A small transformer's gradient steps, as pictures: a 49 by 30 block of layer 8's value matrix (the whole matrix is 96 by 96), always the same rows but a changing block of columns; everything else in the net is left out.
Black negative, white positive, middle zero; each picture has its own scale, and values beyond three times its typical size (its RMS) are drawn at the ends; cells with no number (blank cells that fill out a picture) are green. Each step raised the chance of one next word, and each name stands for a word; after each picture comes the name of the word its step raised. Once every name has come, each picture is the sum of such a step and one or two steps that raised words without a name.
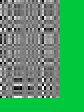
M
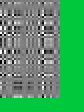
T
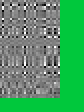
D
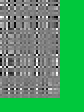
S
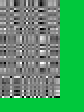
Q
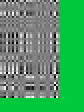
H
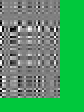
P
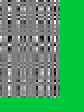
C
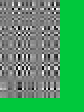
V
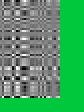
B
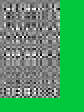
P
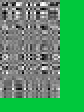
V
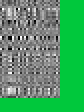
C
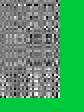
M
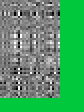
H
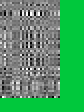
B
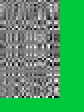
M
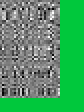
D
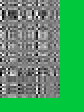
S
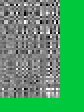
T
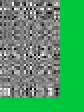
V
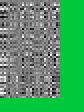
D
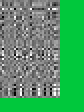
V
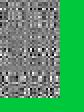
H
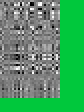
V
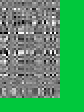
T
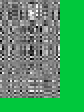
P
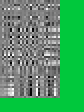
P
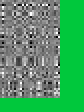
D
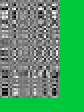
D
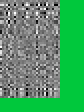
V
